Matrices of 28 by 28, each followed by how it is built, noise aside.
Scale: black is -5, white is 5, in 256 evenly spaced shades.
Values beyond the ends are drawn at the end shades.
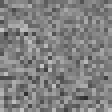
lower triangular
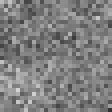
smooth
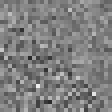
lower triangular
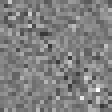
banded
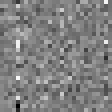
uneven columns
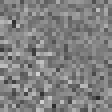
lower triangular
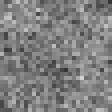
smooth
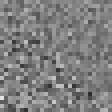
lower triangular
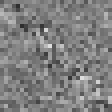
banded
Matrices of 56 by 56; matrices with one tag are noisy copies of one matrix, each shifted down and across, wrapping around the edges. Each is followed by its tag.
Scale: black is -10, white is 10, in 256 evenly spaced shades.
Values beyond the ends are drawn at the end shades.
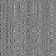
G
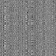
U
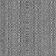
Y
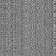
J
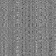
G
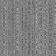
G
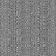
U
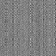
Y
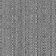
Y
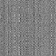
Y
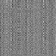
Y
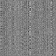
U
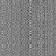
J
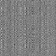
Y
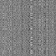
J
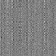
Y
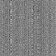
U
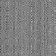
Y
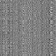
J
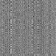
U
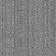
Y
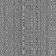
J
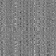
G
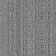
Y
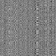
J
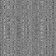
G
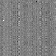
U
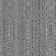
G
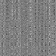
G
